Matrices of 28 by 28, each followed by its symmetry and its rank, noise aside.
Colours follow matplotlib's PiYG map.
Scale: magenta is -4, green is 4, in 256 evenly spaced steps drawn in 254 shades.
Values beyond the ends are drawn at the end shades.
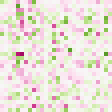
no symmetry, rank five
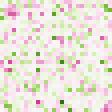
symmetric, rank five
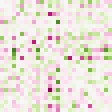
antisymmetric, rank four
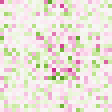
no symmetry, rank five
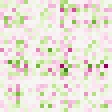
no symmetry, rank five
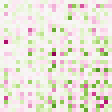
symmetric, rank three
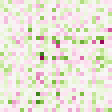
no symmetry, rank four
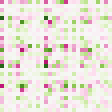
no symmetry, rank three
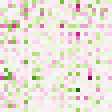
antisymmetric, rank four
